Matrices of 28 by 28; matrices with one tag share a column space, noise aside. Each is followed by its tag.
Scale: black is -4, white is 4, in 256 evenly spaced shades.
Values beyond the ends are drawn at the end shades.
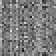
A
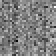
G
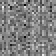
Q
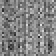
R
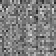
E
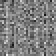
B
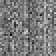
R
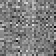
A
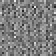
E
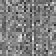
Q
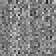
E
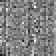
G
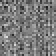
Q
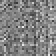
G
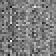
A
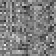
Q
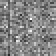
G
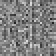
B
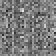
R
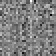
E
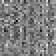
B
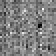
R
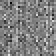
G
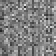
G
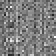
G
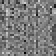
E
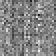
B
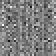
A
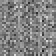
A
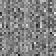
R
